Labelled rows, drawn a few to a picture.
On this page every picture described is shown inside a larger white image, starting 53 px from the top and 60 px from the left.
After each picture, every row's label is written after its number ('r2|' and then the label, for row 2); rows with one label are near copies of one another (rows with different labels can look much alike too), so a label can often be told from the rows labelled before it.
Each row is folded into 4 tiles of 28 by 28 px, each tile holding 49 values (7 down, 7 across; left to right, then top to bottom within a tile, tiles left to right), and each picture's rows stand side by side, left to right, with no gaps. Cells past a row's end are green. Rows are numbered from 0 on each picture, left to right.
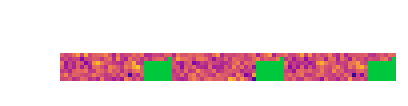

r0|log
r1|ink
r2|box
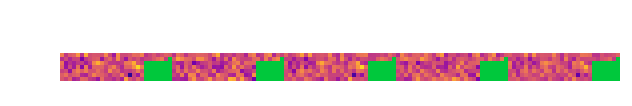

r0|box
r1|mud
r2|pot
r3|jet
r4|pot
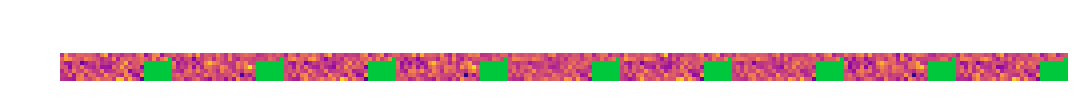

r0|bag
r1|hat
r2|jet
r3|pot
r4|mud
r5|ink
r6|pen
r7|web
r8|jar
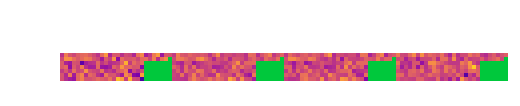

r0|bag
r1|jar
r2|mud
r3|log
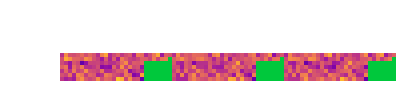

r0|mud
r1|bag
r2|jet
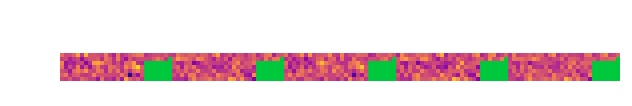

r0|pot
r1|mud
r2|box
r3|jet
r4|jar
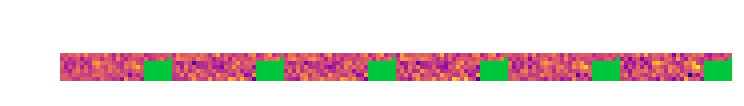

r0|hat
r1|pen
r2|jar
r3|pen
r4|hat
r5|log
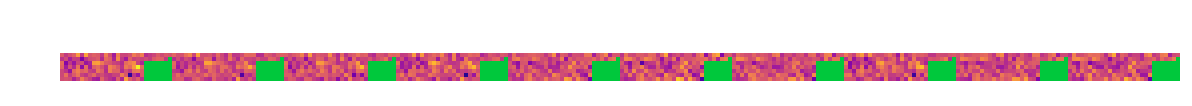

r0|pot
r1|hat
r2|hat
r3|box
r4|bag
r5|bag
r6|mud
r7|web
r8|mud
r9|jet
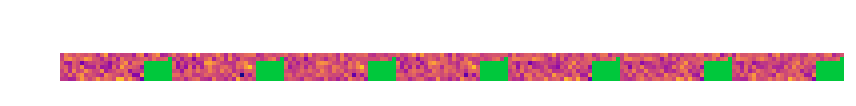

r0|jar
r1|box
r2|hat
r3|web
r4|pen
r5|bag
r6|jar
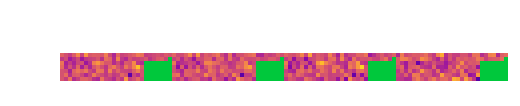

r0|pot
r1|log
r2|hat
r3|ink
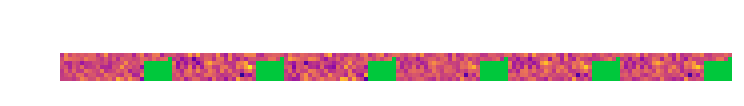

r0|pen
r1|pot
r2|ink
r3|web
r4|box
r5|box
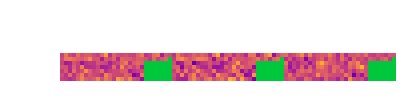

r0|jar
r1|bag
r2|hat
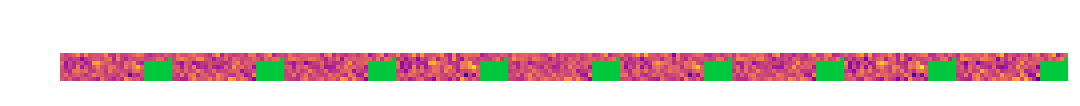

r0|pot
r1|jar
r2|bag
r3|box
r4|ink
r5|web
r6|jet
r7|hat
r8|ink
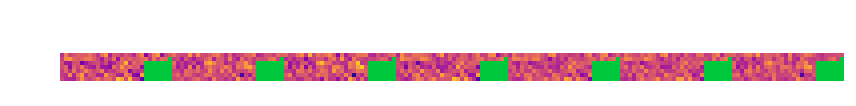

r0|bag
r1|box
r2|log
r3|ink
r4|jet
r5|mud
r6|web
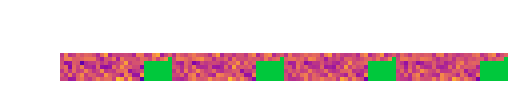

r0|bag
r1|jar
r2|jet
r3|jar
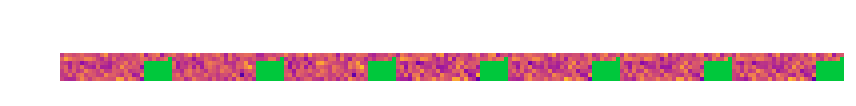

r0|ink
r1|web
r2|log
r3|mud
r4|jar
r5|jet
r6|pen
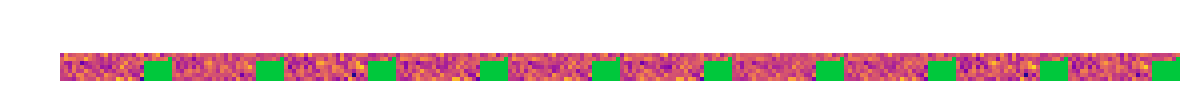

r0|pen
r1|hat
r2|web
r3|ink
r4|jar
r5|ink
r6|ink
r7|pen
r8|box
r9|web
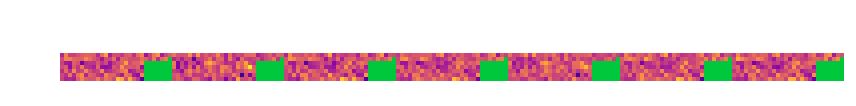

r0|bag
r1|hat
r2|pen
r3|mud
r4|box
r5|jet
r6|mud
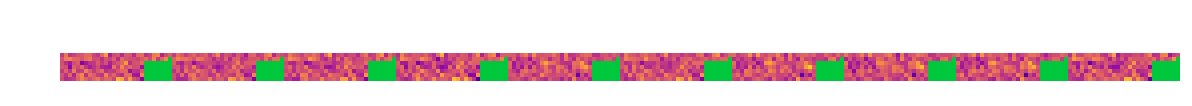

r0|bag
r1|mud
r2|mud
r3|ink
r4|hat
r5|pen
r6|box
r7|web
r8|log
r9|ink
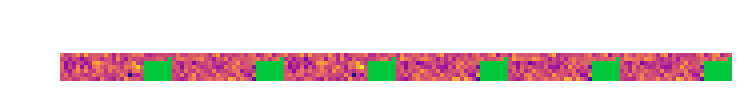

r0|pot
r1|bag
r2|box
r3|ink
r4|ink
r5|jet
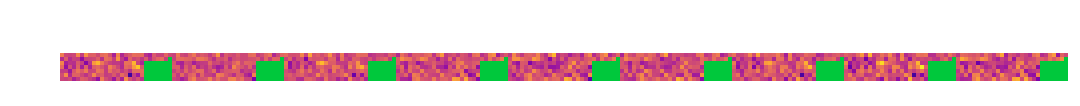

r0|log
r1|jar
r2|hat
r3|mud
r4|jet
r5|jet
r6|log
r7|hat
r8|mud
